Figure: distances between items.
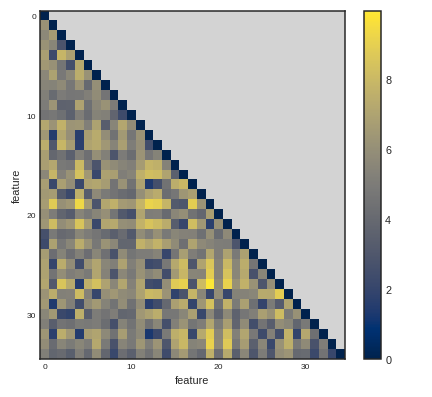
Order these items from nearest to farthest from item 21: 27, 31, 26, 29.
31, 29, 26, 27
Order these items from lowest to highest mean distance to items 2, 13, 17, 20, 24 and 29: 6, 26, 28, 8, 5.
8, 26, 5, 6, 28
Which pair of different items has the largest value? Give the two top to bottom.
19, 27
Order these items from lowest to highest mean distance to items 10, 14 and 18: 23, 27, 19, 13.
23, 13, 27, 19
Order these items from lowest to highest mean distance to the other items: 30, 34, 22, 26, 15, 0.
34, 22, 30, 26, 15, 0
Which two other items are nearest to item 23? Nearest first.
0, 22
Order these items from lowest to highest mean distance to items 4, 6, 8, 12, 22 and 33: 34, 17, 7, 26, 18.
34, 17, 26, 7, 18
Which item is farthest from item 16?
27
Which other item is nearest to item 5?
3
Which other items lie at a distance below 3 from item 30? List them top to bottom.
2, 3, 18
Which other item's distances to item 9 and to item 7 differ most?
11
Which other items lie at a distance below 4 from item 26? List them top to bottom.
8, 14, 24, 31, 33, 34
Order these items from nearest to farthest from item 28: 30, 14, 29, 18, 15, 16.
15, 16, 30, 18, 14, 29
